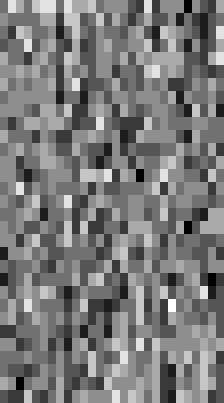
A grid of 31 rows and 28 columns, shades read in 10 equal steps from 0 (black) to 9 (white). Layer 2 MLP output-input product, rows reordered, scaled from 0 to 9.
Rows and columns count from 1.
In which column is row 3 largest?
28
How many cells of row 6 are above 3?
20
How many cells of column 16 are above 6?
2
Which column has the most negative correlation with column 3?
8
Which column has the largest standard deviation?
9
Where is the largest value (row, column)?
24, 22
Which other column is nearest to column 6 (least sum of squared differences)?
7
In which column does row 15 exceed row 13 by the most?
3
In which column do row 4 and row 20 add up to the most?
4
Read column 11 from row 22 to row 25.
3 5 7 4
